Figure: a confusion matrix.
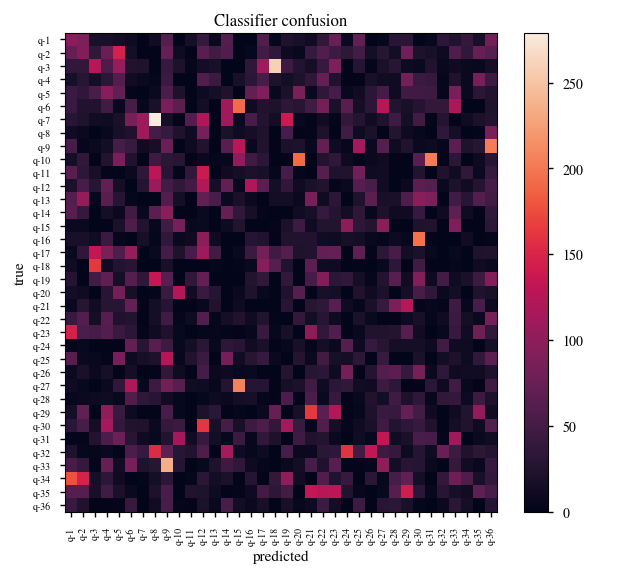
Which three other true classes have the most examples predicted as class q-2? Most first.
q-34, q-13, q-1
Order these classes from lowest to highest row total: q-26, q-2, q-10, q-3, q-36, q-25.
q-36, q-26, q-25, q-10, q-3, q-2
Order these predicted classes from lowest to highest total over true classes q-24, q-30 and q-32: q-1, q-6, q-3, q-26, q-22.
q-3, q-1, q-22, q-6, q-26
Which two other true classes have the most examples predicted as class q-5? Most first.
q-2, q-3
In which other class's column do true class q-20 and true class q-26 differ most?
q-10
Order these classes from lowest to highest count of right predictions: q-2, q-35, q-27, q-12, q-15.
q-15, q-27, q-35, q-2, q-12
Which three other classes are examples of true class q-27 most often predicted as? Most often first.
q-15, q-6, q-9
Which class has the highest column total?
q-9
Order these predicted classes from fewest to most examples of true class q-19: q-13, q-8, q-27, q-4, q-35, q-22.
q-13, q-27, q-35, q-4, q-22, q-8
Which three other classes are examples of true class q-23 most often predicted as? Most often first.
q-1, q-21, q-35
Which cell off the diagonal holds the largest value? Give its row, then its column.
q-7, q-8
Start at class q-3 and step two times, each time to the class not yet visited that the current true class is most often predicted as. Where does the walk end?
q-17
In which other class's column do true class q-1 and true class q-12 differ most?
q-16
